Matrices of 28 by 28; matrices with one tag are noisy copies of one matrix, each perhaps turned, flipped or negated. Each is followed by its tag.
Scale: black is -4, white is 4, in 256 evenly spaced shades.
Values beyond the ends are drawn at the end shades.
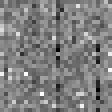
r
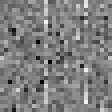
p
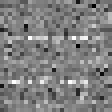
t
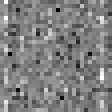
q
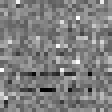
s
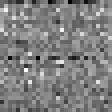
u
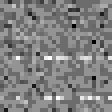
r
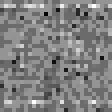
q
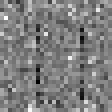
t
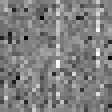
r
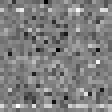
q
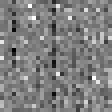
r
